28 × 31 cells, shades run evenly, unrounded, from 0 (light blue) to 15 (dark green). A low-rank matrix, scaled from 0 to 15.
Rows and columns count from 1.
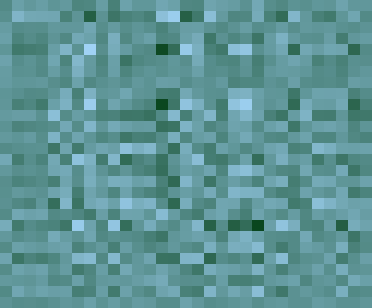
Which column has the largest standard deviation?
14
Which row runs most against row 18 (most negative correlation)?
26
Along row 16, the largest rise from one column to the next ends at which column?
30
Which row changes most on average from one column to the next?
21
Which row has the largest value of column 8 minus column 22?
2
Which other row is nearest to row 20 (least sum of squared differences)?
1
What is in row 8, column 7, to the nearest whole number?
5
